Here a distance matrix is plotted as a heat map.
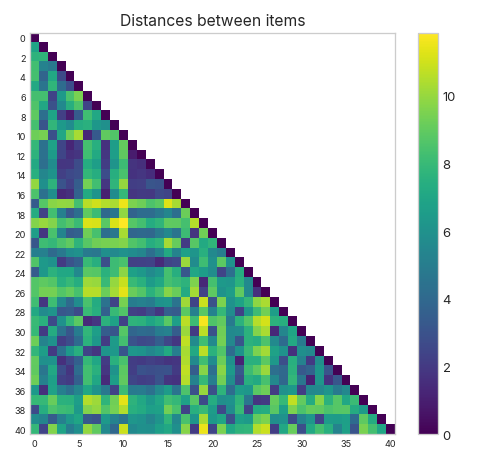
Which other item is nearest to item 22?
39
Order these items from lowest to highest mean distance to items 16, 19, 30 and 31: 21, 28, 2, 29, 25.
28, 25, 2, 29, 21
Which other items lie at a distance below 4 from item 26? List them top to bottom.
19, 25, 37
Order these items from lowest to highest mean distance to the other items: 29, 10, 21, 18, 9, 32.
18, 32, 9, 29, 21, 10
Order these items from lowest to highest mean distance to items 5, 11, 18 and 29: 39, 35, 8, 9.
8, 35, 39, 9
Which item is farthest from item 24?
10
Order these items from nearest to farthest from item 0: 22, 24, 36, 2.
24, 22, 36, 2
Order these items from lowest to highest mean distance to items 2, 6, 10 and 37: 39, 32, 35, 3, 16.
32, 39, 3, 16, 35
